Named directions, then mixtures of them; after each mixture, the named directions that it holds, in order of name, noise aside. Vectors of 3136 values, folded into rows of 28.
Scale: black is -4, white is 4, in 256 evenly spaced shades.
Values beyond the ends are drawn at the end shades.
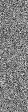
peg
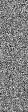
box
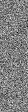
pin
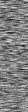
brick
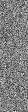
box, peg.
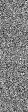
box, peg.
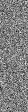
peg.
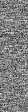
box, brick, peg.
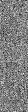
box, peg, pin.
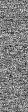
box, brick, peg.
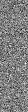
box, peg.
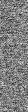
box, brick, peg.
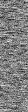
brick, peg, pin.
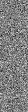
box, peg, pin.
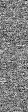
box, brick, peg.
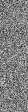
peg.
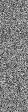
peg.
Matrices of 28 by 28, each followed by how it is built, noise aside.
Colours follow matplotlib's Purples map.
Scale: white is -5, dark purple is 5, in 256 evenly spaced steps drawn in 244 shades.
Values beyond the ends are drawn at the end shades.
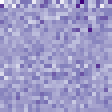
uneven rows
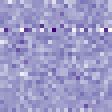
uneven rows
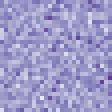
repeating rows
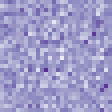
low rank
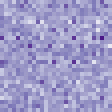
uneven rows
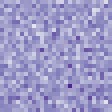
repeating columns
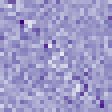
banded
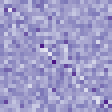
banded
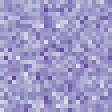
repeating rows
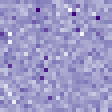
sparse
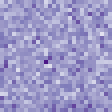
noise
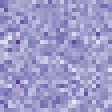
low rank
